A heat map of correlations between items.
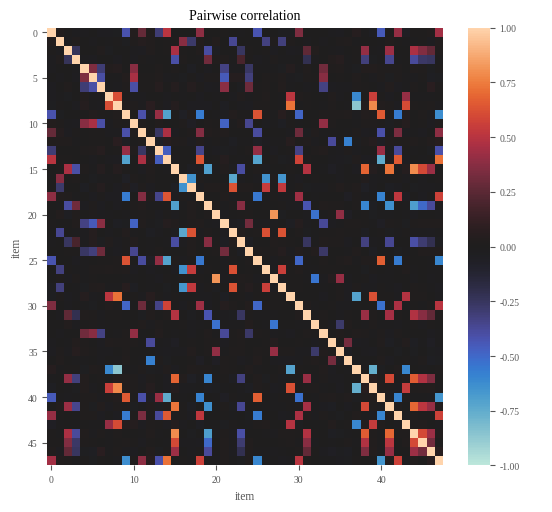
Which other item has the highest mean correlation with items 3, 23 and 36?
19
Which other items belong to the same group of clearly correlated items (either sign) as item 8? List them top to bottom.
7, 29, 37, 39, 43
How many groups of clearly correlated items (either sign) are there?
7
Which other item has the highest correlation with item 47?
14
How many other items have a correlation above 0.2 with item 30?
6
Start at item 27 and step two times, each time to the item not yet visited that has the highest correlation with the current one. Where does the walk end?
35
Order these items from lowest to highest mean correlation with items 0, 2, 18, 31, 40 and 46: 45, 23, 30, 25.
23, 25, 30, 45
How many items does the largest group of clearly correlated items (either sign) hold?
11
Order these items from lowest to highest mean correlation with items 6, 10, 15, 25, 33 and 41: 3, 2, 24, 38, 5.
3, 24, 5, 2, 38
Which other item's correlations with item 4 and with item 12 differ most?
36
